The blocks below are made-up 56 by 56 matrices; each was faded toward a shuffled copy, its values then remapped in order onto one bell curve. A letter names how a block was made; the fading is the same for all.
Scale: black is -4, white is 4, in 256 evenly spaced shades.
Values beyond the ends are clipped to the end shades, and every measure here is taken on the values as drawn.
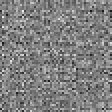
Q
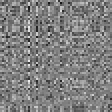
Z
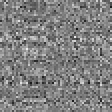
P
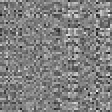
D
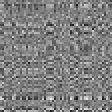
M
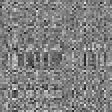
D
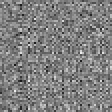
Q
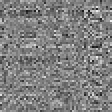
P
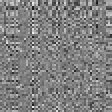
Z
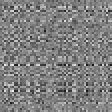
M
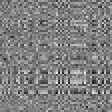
M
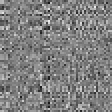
D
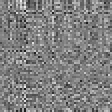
D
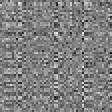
Z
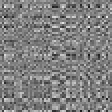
M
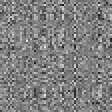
D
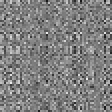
D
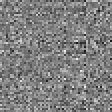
P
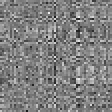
Z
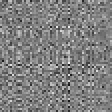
Z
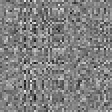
D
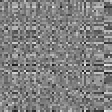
M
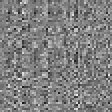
D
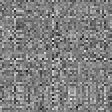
D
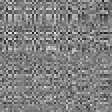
M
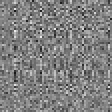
D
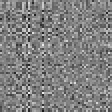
Z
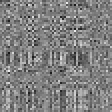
Z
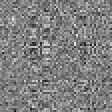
Q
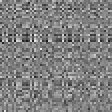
M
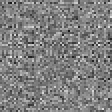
P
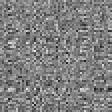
Q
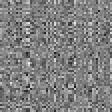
D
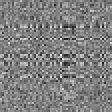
M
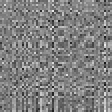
Z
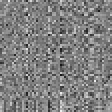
D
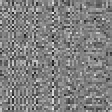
Z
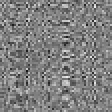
D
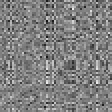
Z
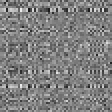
M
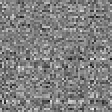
Q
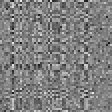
Z
